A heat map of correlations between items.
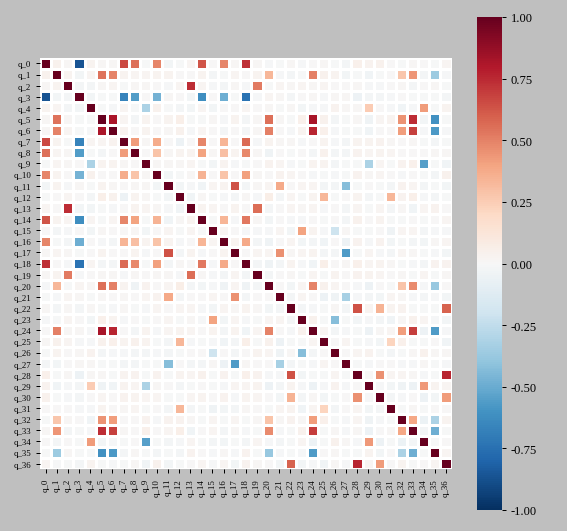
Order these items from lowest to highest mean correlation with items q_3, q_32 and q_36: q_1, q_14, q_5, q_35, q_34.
q_14, q_35, q_34, q_1, q_5
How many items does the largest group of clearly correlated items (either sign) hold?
8
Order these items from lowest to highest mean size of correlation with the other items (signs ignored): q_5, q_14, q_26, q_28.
q_26, q_28, q_14, q_5
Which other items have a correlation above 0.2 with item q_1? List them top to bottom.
q_5, q_6, q_20, q_24, q_32, q_33
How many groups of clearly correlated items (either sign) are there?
8
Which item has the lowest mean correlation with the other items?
q_3
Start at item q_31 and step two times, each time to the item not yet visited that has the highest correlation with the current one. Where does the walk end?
q_25
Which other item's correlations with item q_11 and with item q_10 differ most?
q_17
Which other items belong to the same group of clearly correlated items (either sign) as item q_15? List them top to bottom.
q_23, q_26
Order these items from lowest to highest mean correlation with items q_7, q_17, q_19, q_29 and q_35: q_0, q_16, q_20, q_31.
q_20, q_31, q_16, q_0
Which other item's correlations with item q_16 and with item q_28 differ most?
q_36
